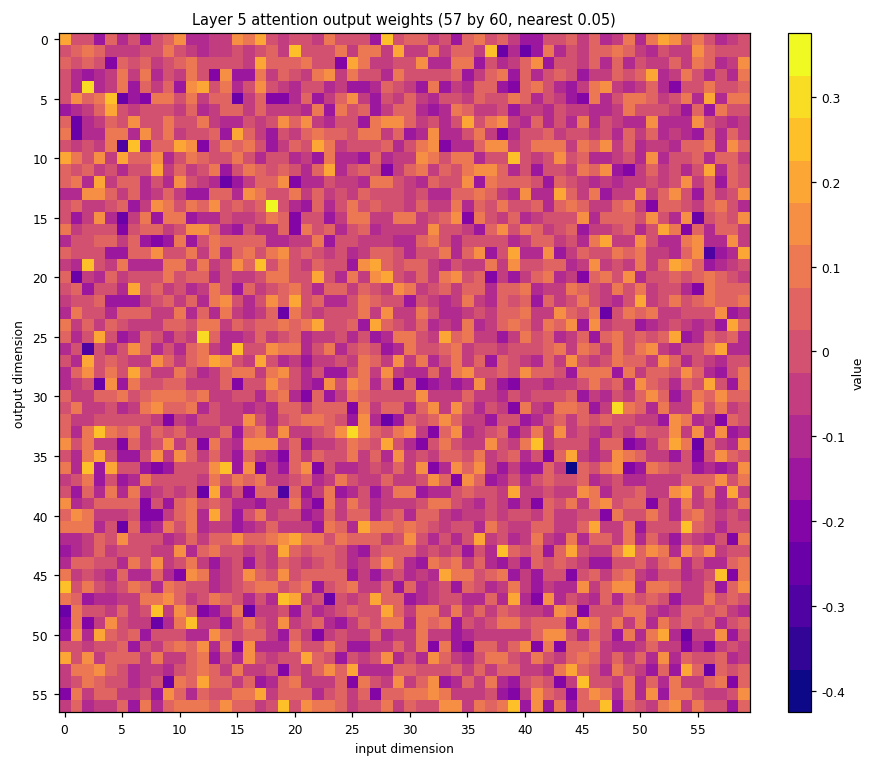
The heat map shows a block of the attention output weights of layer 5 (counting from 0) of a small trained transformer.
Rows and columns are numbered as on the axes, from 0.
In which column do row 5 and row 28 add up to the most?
4
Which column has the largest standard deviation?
19
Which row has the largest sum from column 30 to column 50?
56
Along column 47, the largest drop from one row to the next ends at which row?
40
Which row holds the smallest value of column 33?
9
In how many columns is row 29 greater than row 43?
24
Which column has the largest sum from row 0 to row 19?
17
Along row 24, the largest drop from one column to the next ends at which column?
45
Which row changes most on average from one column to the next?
36
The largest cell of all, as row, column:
14, 18
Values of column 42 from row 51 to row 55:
0.1 0 -0.1 0 0.05
